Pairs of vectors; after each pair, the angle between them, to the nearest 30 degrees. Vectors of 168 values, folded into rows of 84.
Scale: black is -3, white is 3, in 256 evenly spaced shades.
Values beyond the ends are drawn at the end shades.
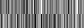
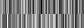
150 degrees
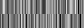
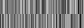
30 degrees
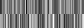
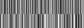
60 degrees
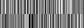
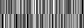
90 degrees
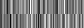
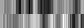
90 degrees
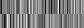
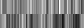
120 degrees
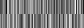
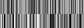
120 degrees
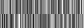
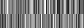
90 degrees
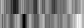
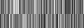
120 degrees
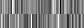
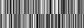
90 degrees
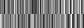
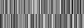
150 degrees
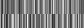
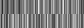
30 degrees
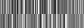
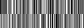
120 degrees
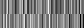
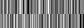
30 degrees
